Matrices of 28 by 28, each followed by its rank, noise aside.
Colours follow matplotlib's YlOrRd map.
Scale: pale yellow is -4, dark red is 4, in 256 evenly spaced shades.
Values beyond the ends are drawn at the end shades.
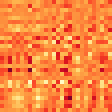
three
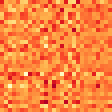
four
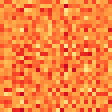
four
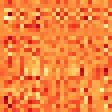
four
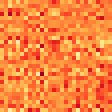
four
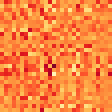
four
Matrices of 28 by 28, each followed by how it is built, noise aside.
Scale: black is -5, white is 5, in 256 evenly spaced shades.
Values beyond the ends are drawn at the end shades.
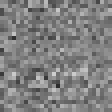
low rank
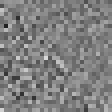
lower triangular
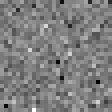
sparse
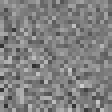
lower triangular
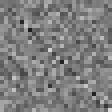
diagonal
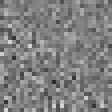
lower triangular
